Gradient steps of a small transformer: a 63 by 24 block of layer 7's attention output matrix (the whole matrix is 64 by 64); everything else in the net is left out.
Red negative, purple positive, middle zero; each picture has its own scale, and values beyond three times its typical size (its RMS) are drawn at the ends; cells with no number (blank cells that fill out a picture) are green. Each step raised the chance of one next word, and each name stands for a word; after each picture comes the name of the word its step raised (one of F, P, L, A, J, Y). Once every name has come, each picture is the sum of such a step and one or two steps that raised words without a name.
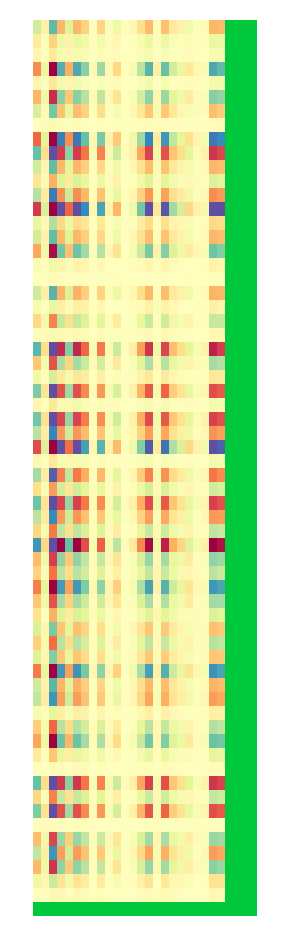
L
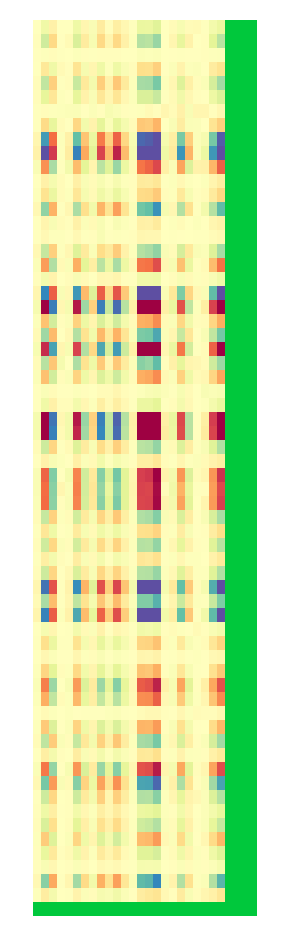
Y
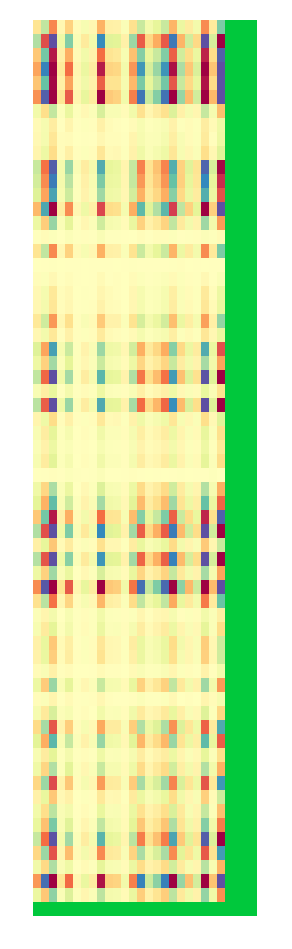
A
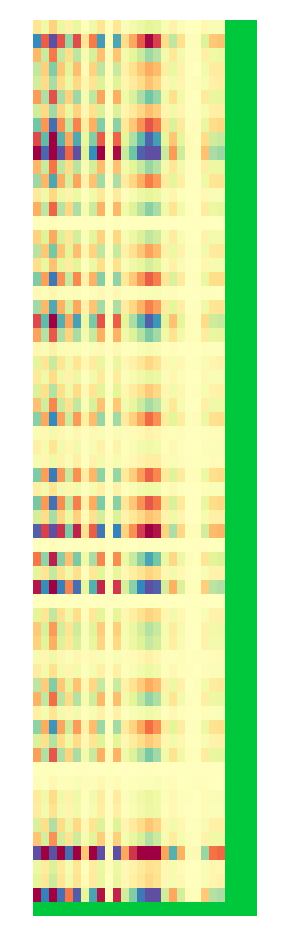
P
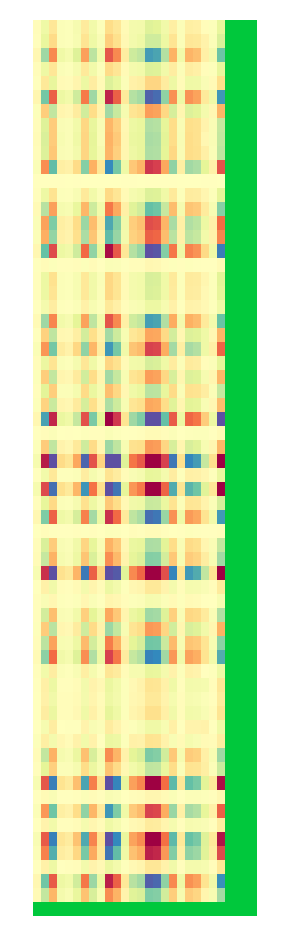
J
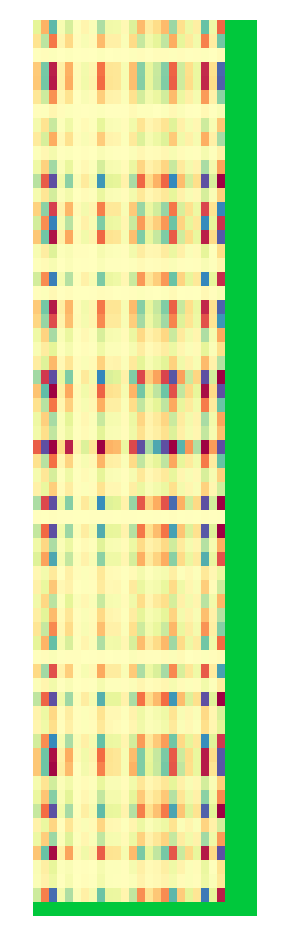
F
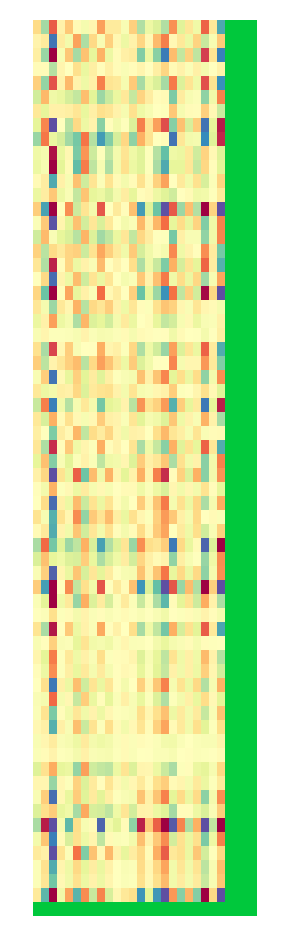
P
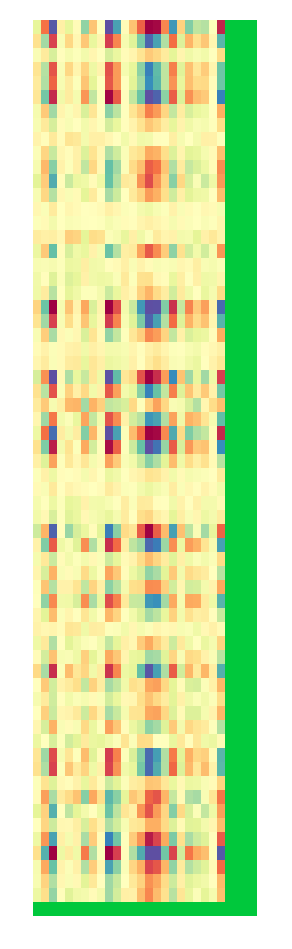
F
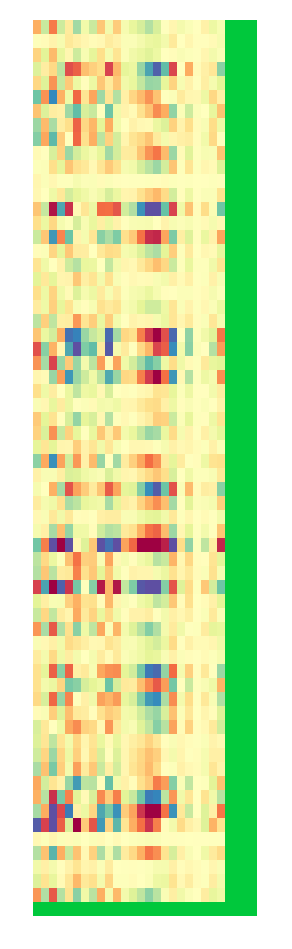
L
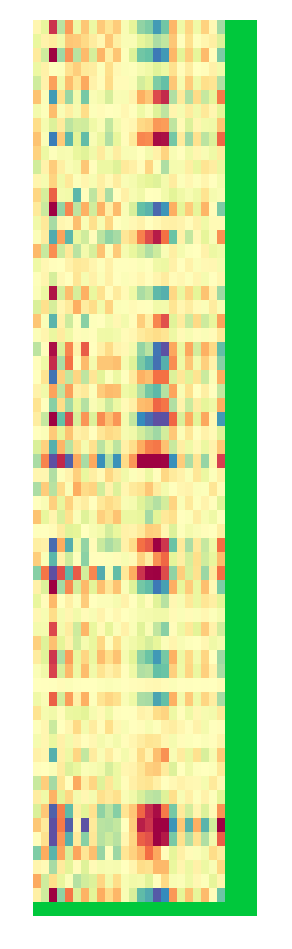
J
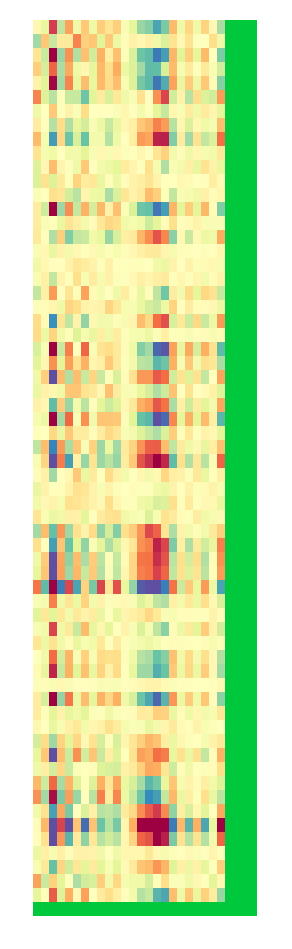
A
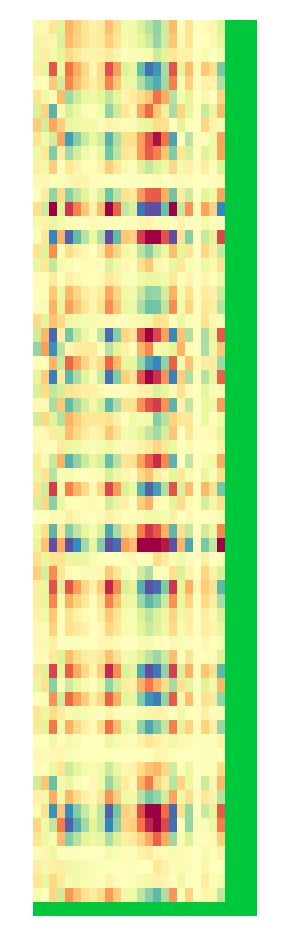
L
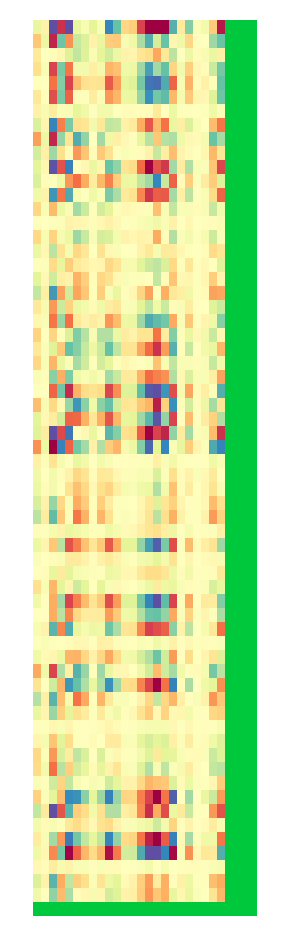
F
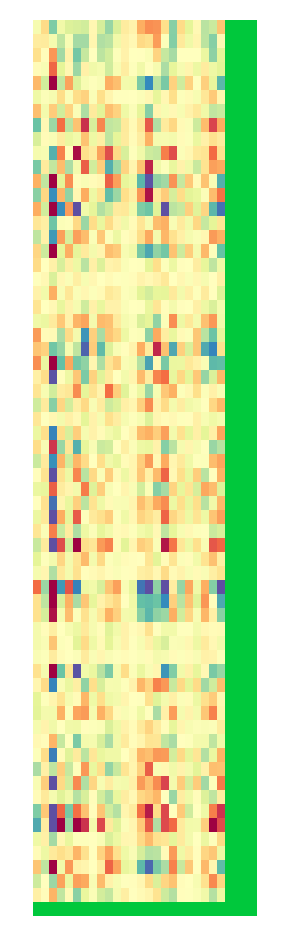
L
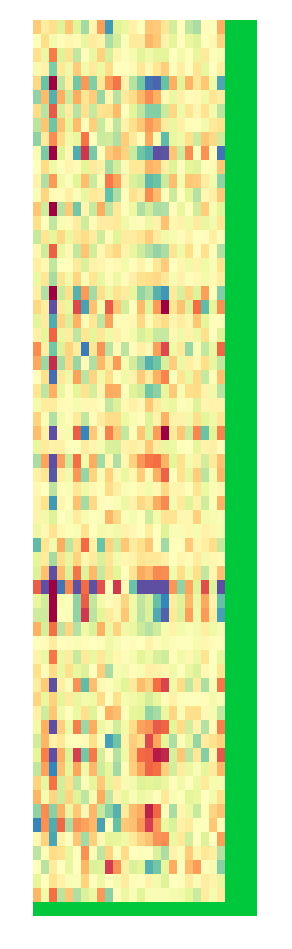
Y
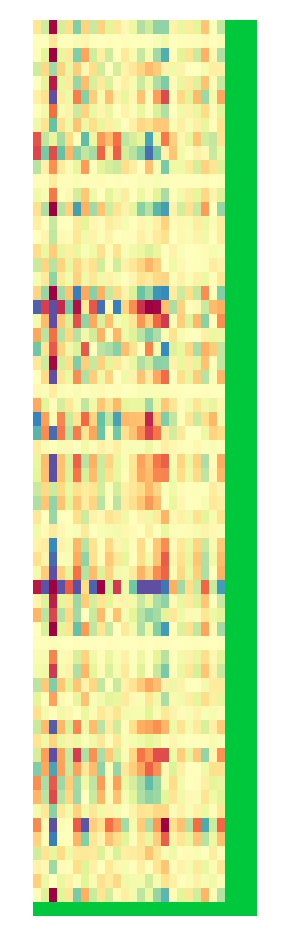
Y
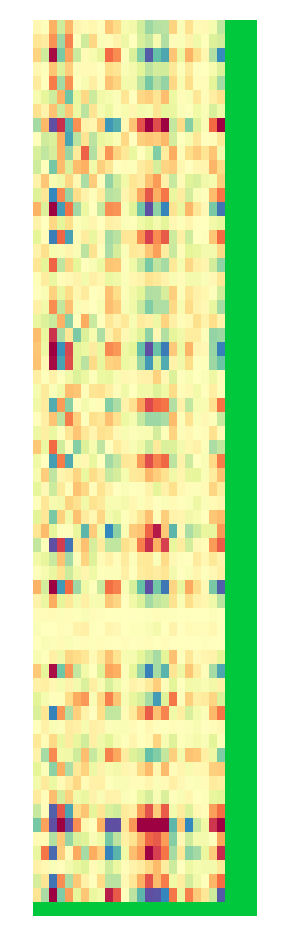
P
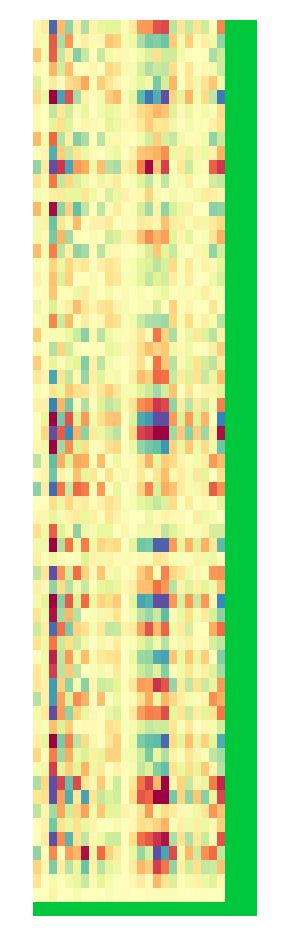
J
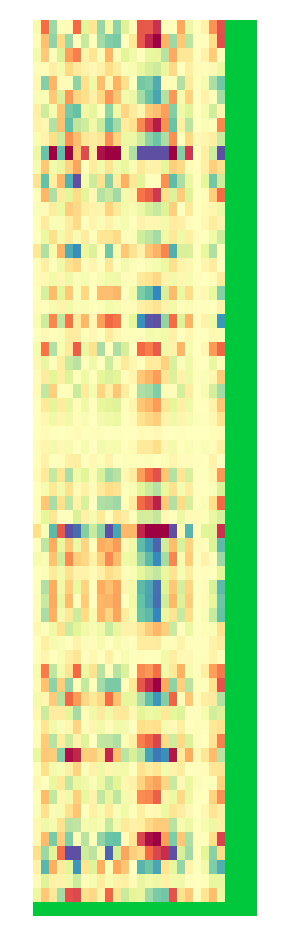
P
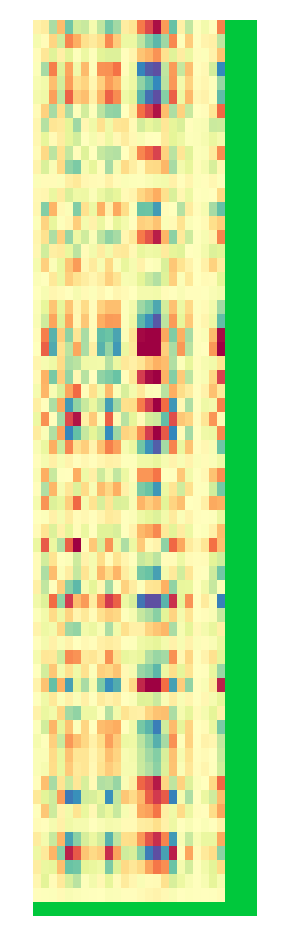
L
